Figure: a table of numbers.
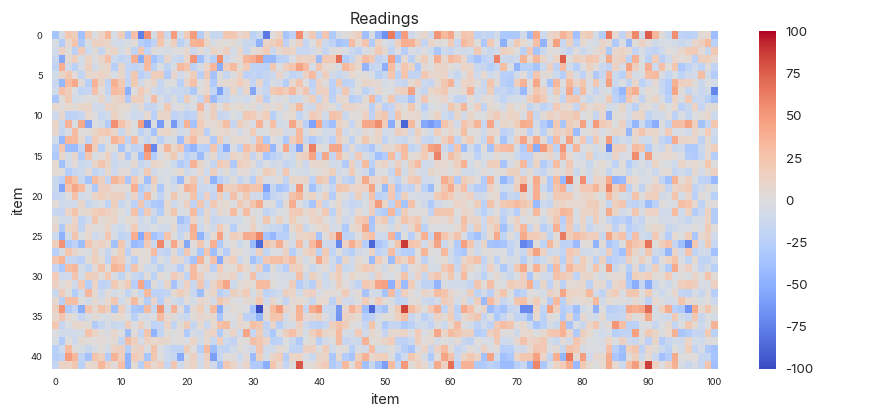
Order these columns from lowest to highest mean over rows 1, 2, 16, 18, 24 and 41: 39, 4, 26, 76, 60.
4, 39, 26, 60, 76
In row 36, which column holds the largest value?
85
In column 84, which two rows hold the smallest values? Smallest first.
14, 10
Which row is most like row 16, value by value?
24
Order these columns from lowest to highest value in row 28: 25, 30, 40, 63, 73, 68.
25, 30, 73, 68, 63, 40
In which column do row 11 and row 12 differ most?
53
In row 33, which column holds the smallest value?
65
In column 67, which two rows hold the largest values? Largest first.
3, 25
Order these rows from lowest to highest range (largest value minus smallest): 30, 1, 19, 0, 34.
30, 1, 19, 0, 34
